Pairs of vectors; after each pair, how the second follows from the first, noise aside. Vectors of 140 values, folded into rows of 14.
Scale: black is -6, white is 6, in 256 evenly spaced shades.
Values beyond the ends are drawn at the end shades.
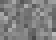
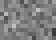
sign-scrambled.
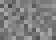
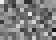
reversed, negated, scaled up.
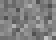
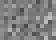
sign-scrambled.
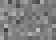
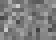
sign-scrambled.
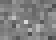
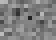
reversed, negated.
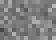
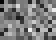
reversed, negated, scaled up.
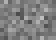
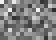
wrapped around, scaled up.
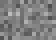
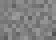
wrapped around, negated, shrunk.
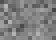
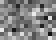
reversed, negated, scaled up.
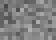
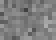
reversed, negated, partly zeroed.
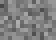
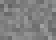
wrapped around, negated, shrunk.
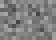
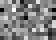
wrapped around, scaled up.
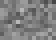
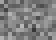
reversed, negated.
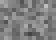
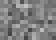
reversed, negated.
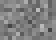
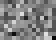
wrapped around, scaled up.
